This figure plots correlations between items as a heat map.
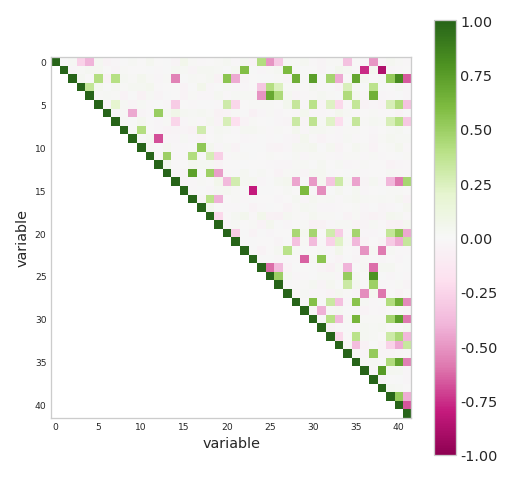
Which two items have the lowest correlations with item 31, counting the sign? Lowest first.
15, 29
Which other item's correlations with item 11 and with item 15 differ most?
23
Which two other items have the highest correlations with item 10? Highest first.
17, 8
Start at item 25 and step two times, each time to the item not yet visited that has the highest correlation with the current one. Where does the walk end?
4
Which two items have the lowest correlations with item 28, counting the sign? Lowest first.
41, 14
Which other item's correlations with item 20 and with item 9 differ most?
12
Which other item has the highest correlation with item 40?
2
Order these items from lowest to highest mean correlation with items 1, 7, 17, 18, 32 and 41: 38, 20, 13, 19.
38, 19, 20, 13
